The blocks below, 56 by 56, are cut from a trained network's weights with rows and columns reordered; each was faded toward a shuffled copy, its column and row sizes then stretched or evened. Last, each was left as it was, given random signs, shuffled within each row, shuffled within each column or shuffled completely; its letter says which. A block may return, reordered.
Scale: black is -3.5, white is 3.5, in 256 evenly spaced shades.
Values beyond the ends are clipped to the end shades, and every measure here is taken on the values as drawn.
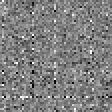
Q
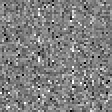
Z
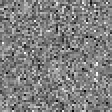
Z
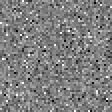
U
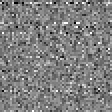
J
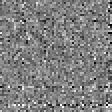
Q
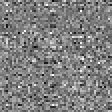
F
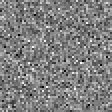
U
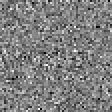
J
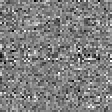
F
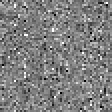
Z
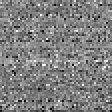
J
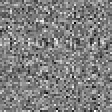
F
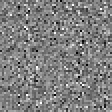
Z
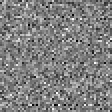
J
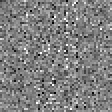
Z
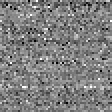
J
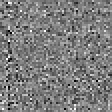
Q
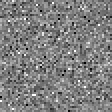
U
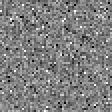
U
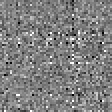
Q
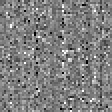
Z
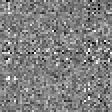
Q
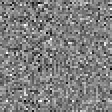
Q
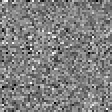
Q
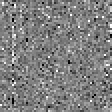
Z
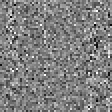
Z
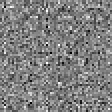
F
